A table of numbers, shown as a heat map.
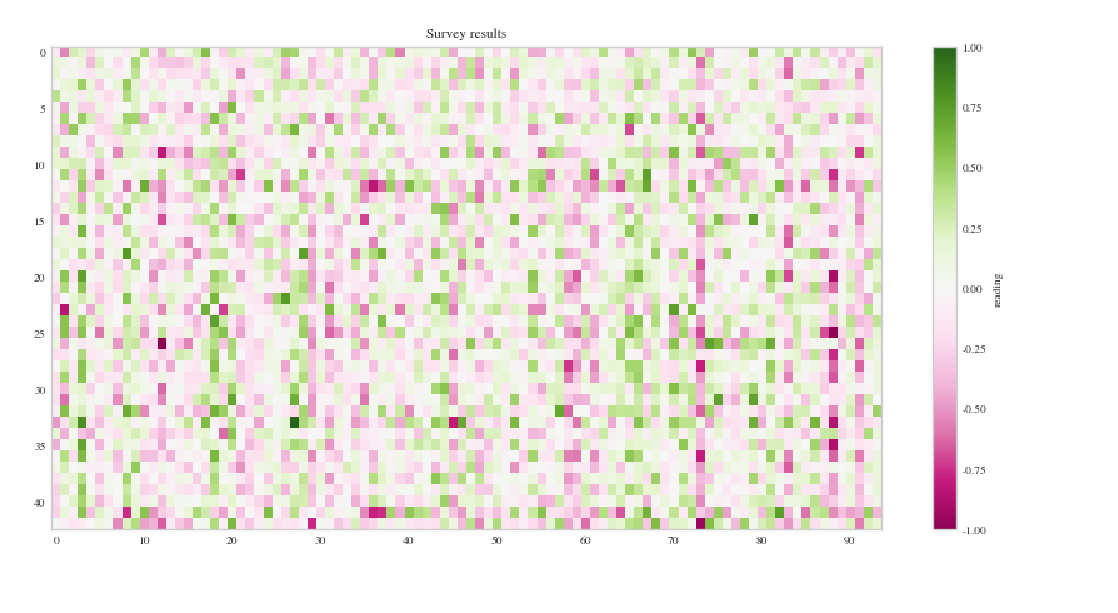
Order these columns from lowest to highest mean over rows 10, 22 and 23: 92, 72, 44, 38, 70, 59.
59, 92, 38, 70, 72, 44
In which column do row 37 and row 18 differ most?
43
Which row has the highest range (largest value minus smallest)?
33
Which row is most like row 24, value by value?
6
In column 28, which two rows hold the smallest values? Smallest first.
13, 12
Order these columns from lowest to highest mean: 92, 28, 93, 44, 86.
92, 93, 86, 28, 44
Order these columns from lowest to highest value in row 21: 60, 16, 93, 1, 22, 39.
22, 16, 39, 60, 93, 1
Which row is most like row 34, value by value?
5
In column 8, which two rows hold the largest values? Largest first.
18, 32
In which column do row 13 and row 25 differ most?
88
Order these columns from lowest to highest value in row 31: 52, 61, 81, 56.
61, 56, 81, 52
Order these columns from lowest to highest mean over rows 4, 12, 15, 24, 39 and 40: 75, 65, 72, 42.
42, 75, 72, 65
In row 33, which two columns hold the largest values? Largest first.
27, 3
